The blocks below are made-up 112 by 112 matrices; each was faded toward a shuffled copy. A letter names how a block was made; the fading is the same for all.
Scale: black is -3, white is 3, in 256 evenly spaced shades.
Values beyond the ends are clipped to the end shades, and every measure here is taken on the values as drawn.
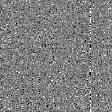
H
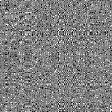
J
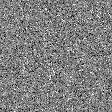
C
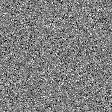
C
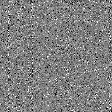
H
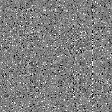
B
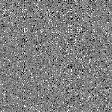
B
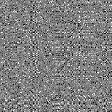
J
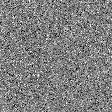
C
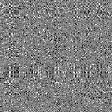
J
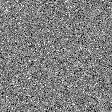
C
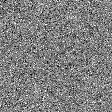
C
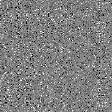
B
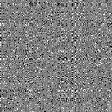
J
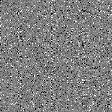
B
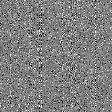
H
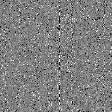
H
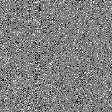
B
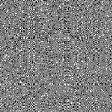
J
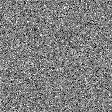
C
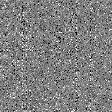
H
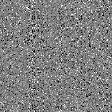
H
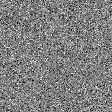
C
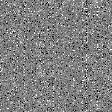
H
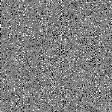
H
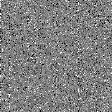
H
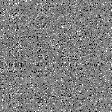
B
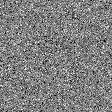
C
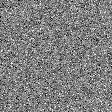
C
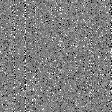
H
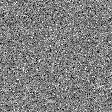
C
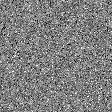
C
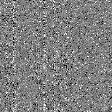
H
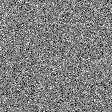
C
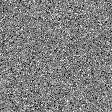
C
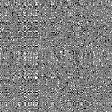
J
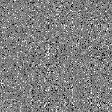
B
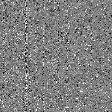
H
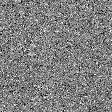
C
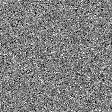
C
